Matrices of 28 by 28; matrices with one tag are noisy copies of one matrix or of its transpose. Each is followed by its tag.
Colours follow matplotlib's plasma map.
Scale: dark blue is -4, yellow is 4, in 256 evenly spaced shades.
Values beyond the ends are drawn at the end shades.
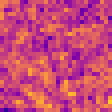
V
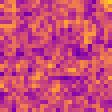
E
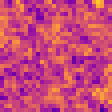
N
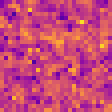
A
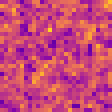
E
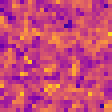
A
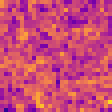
V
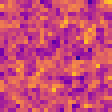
E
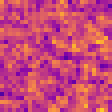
V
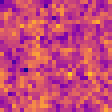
A
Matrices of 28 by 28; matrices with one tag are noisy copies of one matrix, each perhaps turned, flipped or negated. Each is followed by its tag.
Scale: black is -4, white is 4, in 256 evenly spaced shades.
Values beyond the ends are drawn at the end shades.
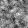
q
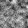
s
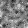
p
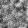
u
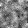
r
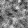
q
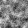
r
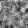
u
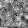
u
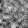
s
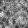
s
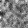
s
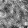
p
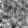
s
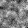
r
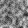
s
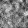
s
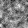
p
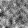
s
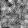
u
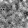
s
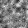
u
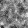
p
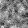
p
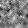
q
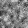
p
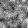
r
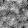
r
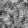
p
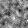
q
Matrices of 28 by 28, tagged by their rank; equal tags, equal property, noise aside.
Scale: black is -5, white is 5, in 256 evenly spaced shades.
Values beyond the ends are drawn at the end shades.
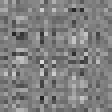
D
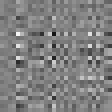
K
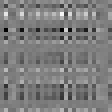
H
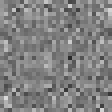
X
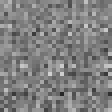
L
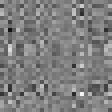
D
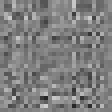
D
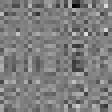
D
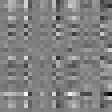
K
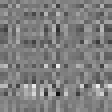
K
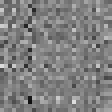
X
